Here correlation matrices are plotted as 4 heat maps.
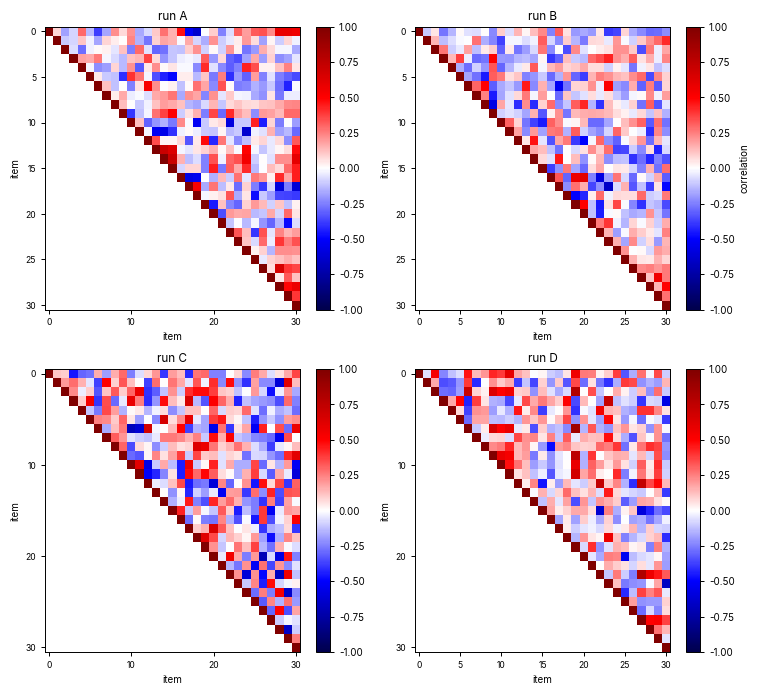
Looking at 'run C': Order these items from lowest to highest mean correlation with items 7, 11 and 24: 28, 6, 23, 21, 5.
6, 23, 5, 28, 21
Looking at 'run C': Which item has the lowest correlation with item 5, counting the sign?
25
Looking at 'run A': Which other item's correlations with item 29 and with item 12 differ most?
6
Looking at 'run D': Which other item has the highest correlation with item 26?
1
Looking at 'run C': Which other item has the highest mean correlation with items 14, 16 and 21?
5
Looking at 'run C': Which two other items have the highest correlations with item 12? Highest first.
6, 26
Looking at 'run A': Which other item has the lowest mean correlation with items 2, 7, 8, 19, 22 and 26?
10
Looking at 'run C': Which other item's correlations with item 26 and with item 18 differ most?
20
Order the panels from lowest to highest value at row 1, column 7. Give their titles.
run D, run A, run B, run C
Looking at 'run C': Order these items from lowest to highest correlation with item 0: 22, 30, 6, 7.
7, 22, 6, 30
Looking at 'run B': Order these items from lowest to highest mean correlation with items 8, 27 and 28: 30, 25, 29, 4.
4, 25, 29, 30
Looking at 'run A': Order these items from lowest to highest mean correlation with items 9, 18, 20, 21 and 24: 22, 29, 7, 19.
19, 29, 7, 22
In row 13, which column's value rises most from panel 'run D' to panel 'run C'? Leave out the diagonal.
30
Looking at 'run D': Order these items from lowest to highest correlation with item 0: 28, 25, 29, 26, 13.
25, 26, 28, 13, 29
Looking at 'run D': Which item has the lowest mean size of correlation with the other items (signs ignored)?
17
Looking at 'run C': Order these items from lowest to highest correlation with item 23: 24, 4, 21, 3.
3, 21, 24, 4
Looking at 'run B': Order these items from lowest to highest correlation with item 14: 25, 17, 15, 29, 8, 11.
8, 29, 25, 15, 11, 17
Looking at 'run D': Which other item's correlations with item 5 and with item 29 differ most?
27
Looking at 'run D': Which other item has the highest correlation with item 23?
3
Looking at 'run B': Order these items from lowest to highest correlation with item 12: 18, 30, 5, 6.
6, 30, 5, 18
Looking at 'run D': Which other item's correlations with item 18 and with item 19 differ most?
6
